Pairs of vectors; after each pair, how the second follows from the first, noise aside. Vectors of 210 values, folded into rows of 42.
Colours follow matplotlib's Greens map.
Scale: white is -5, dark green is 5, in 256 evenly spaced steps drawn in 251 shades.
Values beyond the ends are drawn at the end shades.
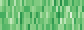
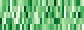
reversed, scaled up.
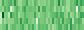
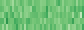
reversed, negated, shrunk.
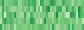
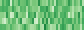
reversed, negated.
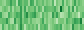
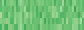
negated, shrunk.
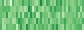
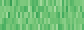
negated, shrunk.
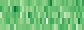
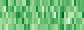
reversed, negated.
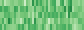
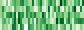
reversed, scaled up.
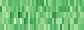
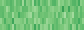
reversed, negated, shrunk.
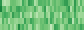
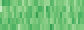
negated, shrunk.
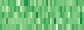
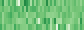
partly zeroed.
